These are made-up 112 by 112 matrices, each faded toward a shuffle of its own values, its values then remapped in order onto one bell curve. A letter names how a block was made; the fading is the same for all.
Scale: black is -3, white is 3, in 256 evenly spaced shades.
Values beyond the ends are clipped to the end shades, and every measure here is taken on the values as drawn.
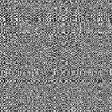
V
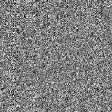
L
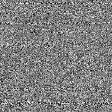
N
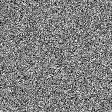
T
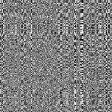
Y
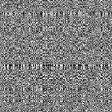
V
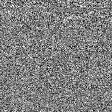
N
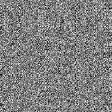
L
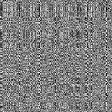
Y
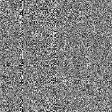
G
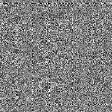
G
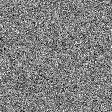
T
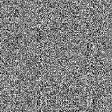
L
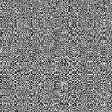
V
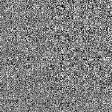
G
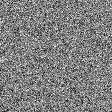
T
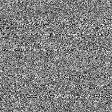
N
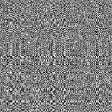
V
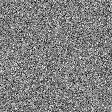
T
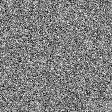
T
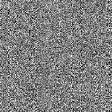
L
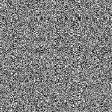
L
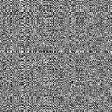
V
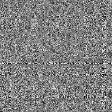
G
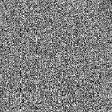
L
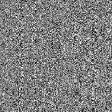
L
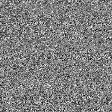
N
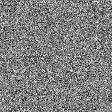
N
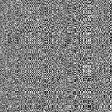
Y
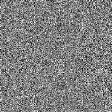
L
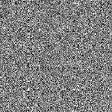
L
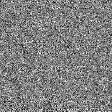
N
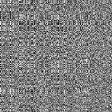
Y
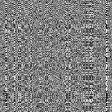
Y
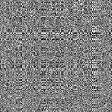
V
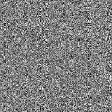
L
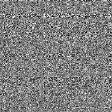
G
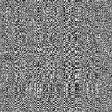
Y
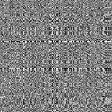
V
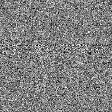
N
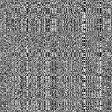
Y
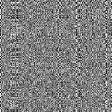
Y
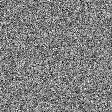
T
